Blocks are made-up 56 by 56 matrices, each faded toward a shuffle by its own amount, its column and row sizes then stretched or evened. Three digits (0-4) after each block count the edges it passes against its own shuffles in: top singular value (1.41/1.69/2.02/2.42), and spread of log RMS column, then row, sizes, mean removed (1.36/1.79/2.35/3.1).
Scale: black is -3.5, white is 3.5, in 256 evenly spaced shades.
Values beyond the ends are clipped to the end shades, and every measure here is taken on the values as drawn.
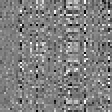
4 4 1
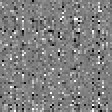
2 3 2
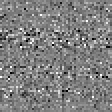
0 0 3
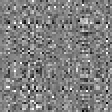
4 3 2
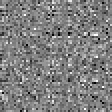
3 2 1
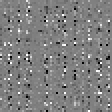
0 4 2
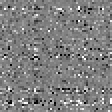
2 1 3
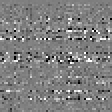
2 2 4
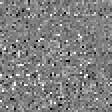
1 1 2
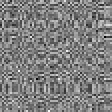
4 0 2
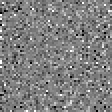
0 1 1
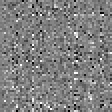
2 3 1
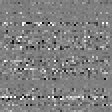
1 1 4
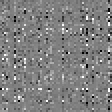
1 4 3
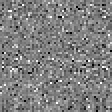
2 0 1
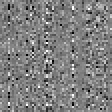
3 4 0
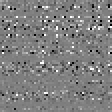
1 1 4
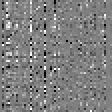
3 4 1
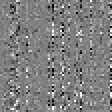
3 4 1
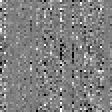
0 4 1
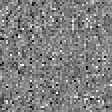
1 2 1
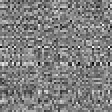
4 1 3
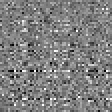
3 1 3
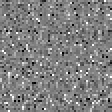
1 0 1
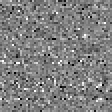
0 0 3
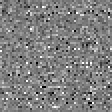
0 1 3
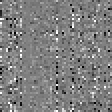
2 4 2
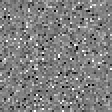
0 0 0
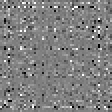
0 3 3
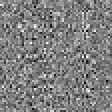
3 2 1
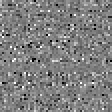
1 0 3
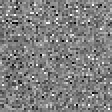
1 1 2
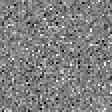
0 1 0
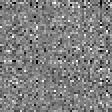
2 3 2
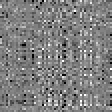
4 3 2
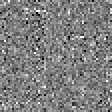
1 2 1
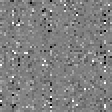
0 2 2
